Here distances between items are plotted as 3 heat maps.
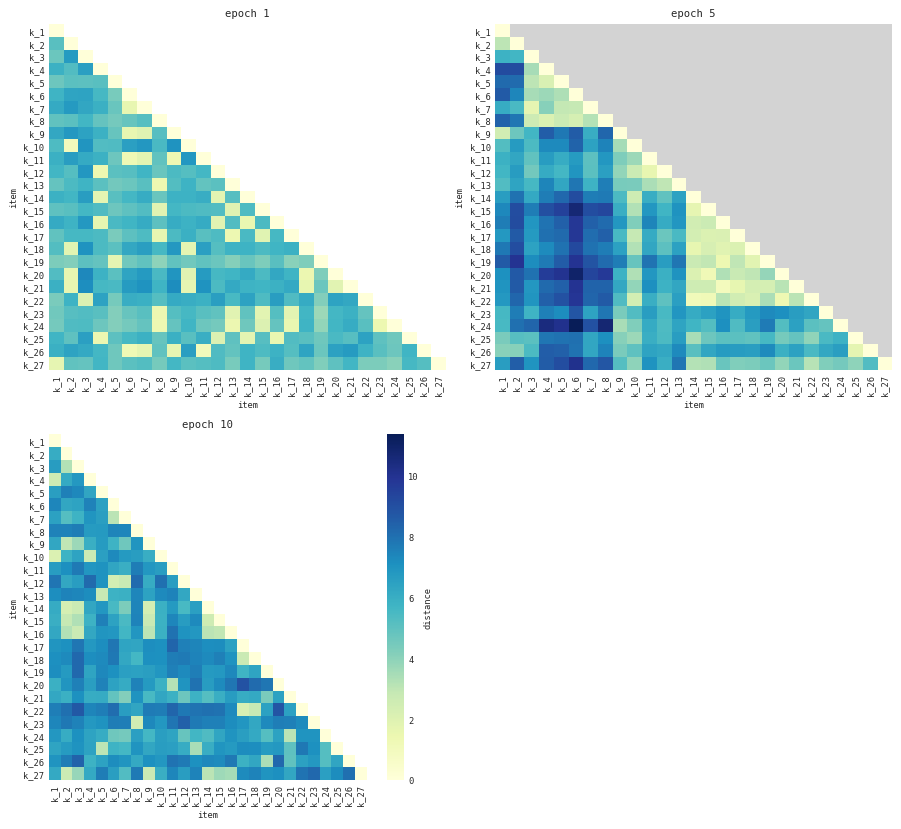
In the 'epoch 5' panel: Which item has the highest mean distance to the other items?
k_6
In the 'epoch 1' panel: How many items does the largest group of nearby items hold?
6
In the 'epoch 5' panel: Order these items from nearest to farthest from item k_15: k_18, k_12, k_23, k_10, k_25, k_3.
k_18, k_10, k_25, k_12, k_23, k_3
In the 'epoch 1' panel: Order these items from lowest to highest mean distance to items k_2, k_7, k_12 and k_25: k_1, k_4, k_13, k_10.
k_4, k_10, k_13, k_1
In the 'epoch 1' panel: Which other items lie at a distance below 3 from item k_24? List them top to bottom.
k_8, k_13, k_15, k_17, k_23
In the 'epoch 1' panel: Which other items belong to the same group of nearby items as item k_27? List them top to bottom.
k_1
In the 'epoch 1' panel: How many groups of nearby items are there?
7
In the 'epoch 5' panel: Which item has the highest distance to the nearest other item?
k_23
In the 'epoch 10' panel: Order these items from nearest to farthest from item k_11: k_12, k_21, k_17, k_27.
k_21, k_12, k_27, k_17
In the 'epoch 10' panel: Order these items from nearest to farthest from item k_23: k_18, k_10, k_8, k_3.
k_8, k_18, k_10, k_3
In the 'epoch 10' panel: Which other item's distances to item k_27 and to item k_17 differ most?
k_22
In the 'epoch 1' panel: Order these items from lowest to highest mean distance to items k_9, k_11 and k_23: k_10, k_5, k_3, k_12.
k_5, k_12, k_3, k_10
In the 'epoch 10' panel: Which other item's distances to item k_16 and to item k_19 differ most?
k_3
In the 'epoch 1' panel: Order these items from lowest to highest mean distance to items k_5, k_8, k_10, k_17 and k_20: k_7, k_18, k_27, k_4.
k_18, k_27, k_4, k_7
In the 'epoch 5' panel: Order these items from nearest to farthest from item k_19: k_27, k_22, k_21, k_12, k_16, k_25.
k_16, k_21, k_22, k_27, k_25, k_12
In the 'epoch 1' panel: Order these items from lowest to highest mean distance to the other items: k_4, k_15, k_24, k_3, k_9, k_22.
k_24, k_15, k_4, k_9, k_22, k_3
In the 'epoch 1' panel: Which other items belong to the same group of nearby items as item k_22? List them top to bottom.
k_3
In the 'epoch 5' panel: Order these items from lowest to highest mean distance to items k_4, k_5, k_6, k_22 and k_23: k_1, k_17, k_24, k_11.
k_11, k_17, k_1, k_24
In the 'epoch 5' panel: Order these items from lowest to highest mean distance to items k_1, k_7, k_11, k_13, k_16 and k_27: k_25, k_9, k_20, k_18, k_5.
k_9, k_25, k_18, k_20, k_5
